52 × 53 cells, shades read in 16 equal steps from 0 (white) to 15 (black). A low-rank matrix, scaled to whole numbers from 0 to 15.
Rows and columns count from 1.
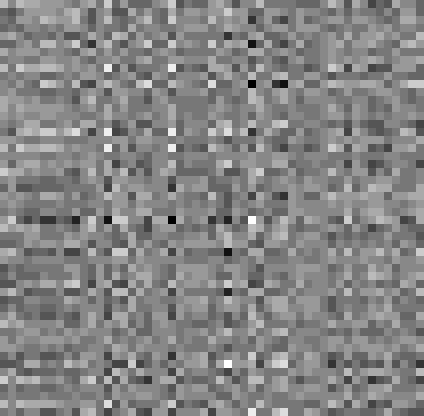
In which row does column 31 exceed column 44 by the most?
28
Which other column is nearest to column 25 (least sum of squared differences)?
30
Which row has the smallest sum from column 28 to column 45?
46
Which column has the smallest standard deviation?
41
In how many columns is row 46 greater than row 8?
30
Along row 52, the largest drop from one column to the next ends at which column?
32
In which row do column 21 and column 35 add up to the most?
11
